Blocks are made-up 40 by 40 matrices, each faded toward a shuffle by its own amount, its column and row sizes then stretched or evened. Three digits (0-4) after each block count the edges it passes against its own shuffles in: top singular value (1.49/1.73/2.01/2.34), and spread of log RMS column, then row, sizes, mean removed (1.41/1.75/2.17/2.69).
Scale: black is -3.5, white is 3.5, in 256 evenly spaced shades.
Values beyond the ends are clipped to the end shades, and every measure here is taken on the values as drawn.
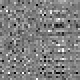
3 2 1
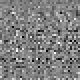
1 1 4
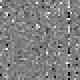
1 2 0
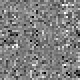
0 3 2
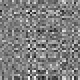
4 3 3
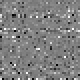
2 0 3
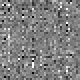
0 3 0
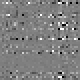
1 2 4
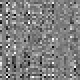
3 4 2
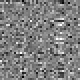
2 2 2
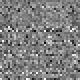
2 0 3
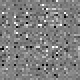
0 3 3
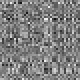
3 0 3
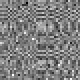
4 1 0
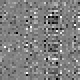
3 3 1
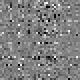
0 3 3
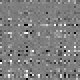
2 3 4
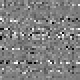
0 0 4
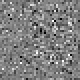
1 1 1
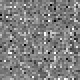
1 2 1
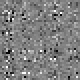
0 3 2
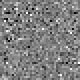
0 0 2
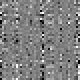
3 4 1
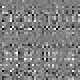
3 2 4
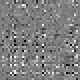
3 3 3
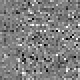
0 2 1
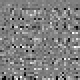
2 1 4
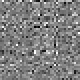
3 1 2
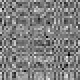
4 2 0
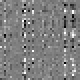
3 4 1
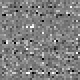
0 1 3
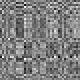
4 3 3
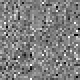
2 2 0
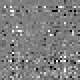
0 2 4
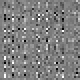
3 4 2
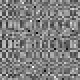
4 1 1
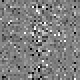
2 3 0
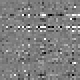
3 2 3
